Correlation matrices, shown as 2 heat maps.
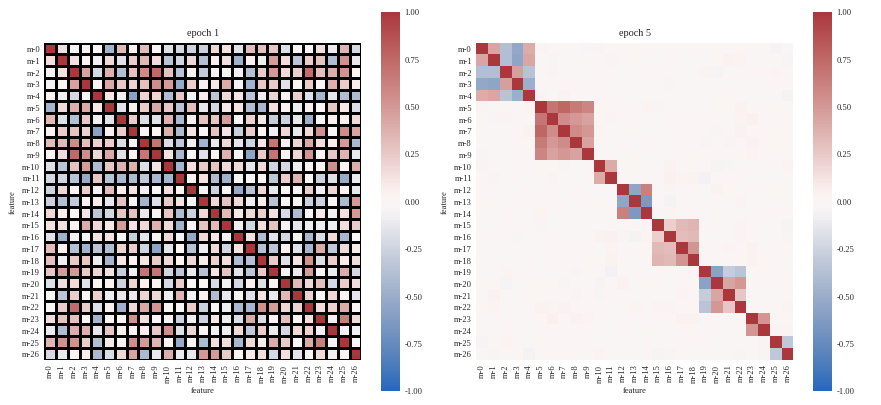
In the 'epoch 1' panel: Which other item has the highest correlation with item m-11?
m-21
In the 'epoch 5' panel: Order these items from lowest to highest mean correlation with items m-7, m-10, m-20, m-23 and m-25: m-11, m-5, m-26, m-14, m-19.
m-19, m-26, m-14, m-11, m-5
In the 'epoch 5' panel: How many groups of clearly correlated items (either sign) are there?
8
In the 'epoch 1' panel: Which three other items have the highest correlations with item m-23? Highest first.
m-25, m-7, m-17
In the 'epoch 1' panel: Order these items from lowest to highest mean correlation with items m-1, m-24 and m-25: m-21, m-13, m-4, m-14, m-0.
m-13, m-4, m-21, m-14, m-0
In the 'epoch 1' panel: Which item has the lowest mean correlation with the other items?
m-11
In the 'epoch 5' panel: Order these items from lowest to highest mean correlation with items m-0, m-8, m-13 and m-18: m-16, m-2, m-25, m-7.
m-2, m-25, m-16, m-7
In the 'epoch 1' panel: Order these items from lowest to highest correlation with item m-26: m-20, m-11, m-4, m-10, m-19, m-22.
m-4, m-19, m-11, m-22, m-20, m-10
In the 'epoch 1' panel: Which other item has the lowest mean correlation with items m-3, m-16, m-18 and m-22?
m-17
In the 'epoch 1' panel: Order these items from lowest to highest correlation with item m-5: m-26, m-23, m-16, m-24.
m-26, m-23, m-16, m-24
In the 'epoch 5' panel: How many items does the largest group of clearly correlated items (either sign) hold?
5
